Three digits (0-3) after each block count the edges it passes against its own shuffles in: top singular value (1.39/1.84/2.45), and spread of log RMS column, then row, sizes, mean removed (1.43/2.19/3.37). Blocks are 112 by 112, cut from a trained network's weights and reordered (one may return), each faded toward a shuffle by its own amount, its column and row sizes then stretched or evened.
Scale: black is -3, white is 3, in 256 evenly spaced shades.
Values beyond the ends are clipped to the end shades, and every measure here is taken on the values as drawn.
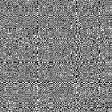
3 1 2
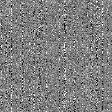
1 3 0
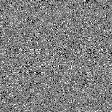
2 0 1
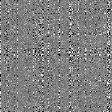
2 3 2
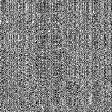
3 1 0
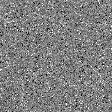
0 1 0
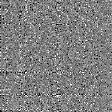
2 2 1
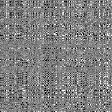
3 2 3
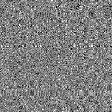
2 1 1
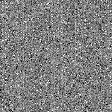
1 1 0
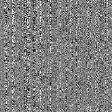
2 3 1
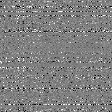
2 0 3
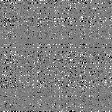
0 2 3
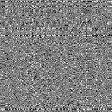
3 0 2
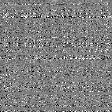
1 1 3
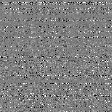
1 1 3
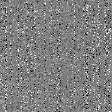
1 3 0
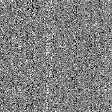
1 2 0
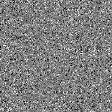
1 1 1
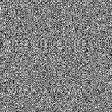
3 1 0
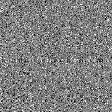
1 1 1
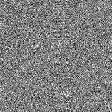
2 0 0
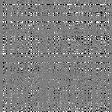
3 3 3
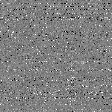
0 0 2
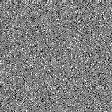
2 0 0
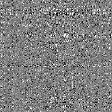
1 2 2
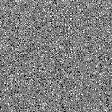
2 1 0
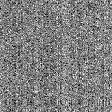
2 0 0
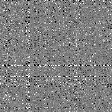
2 2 2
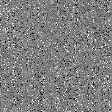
0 2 0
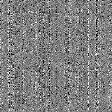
2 3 1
